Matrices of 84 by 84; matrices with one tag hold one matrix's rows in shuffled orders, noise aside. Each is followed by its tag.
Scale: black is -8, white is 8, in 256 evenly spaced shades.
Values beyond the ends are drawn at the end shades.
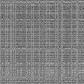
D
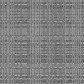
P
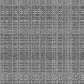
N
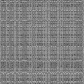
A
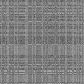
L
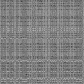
A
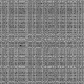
L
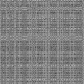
A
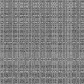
N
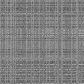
D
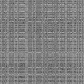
L
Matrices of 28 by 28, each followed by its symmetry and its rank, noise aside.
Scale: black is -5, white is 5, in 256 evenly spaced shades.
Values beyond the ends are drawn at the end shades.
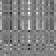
no symmetry, rank one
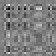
no symmetry, rank two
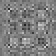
symmetric, rank two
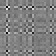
symmetric, rank one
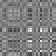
symmetric, rank one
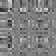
antisymmetric, rank two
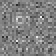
symmetric, rank three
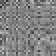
symmetric, rank three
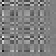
no symmetry, rank one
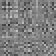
symmetric, rank three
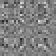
antisymmetric, rank two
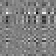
no symmetry, rank one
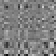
no symmetry, rank two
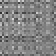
no symmetry, rank two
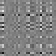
no symmetry, rank one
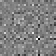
symmetric, rank three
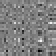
no symmetry, rank three
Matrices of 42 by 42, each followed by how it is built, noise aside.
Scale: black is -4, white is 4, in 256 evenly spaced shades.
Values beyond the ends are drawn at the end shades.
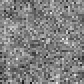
smooth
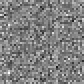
repeating rows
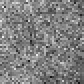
smooth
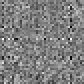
low rank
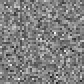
noise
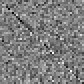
diagonal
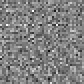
low rank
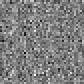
low rank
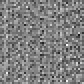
repeating rows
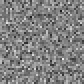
noise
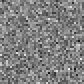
noise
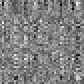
low rank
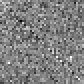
diagonal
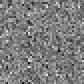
uneven columns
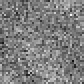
smooth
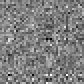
low rank
